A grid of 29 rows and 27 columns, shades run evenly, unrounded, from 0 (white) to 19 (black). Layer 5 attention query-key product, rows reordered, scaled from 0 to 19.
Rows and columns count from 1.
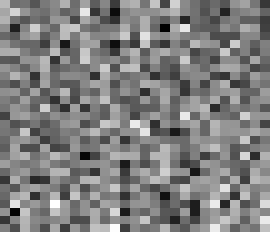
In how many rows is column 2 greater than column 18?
12
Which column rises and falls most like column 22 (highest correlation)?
27
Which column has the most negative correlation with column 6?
20
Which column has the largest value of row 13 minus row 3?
6
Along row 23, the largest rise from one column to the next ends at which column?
25
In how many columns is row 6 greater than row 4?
15
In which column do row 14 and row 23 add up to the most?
4
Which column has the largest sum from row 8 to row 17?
18
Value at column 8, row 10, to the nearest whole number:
9
